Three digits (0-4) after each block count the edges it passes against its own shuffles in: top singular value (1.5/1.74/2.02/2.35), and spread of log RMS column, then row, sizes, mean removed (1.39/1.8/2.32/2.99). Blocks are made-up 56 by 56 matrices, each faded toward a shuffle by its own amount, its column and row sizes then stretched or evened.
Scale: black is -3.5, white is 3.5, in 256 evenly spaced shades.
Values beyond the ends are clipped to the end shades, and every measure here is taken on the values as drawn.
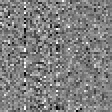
2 3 0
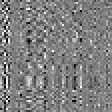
4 4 1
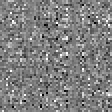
1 3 1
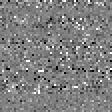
0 0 3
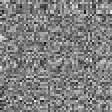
3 1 2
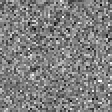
1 0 0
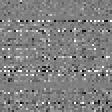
2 2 4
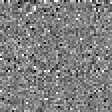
2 1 1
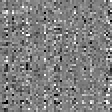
1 4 2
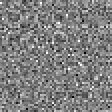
3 0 0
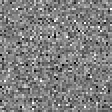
1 0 1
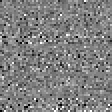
0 0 3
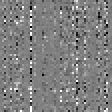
3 4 1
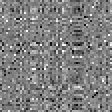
4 0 2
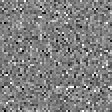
2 0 1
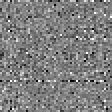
3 1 2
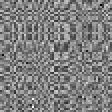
4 2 0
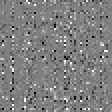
2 4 2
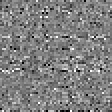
2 0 3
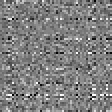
4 3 3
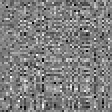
4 3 0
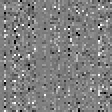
0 4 0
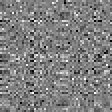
4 1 2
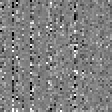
1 4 0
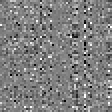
3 3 0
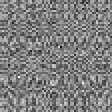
4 2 0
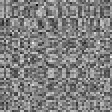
4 1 2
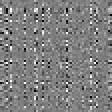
4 4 3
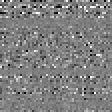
2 0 4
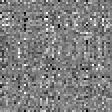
2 3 2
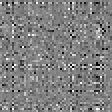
4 2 3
